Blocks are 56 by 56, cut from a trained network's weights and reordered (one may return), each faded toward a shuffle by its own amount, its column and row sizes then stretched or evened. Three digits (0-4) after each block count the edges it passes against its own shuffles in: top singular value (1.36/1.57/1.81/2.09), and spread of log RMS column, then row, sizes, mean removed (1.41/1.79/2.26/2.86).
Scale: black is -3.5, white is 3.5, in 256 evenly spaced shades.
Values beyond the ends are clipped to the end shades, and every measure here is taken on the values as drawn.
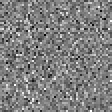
2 0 0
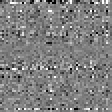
2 2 4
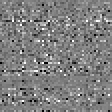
1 1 4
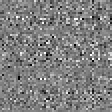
2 1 4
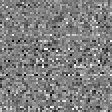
1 0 4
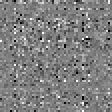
0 3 3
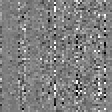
2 4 1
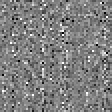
1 3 0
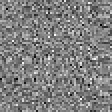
3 1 0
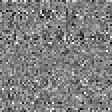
1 0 3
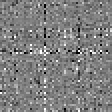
3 3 3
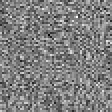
3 0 0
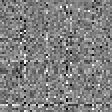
3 2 1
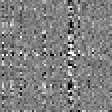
4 4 2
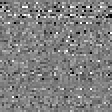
2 0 4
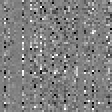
1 4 1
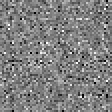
1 1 2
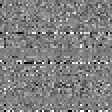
2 0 4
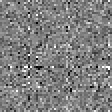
2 2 2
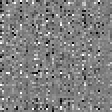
0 4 2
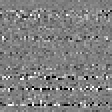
2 0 4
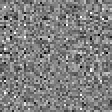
3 2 0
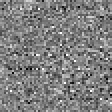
2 1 2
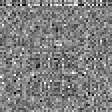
4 0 2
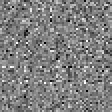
2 2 2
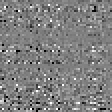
2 2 4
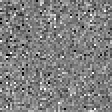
1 2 1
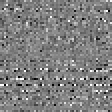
3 1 4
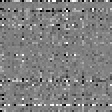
3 2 4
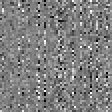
2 4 0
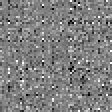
1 3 2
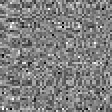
4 0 2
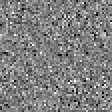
0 1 1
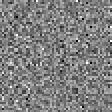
4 1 0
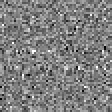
3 0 0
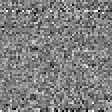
2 0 2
